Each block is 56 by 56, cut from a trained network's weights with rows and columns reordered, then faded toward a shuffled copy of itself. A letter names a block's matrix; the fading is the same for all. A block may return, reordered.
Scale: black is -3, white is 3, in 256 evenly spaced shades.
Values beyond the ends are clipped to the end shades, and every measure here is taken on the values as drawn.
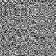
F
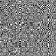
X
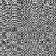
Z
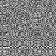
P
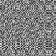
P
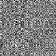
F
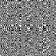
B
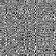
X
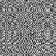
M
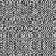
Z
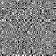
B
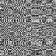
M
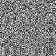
F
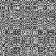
Z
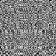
Z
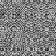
P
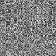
F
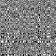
B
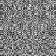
M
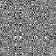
X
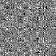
X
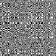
B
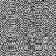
P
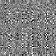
X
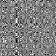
X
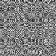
M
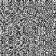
F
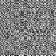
M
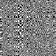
X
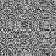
P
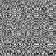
P
